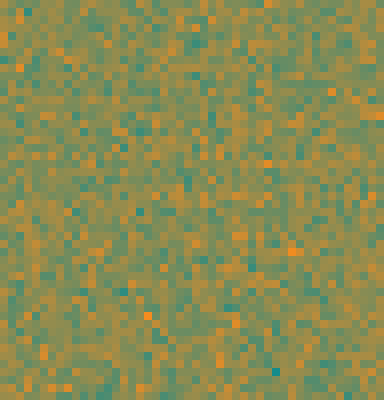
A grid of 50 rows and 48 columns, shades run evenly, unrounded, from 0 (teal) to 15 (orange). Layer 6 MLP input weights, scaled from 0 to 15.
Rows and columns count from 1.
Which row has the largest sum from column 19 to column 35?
25
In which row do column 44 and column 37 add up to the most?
32
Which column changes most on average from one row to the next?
3
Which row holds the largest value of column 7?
49
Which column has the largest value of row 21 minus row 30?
34
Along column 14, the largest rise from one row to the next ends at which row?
6
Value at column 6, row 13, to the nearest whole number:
9
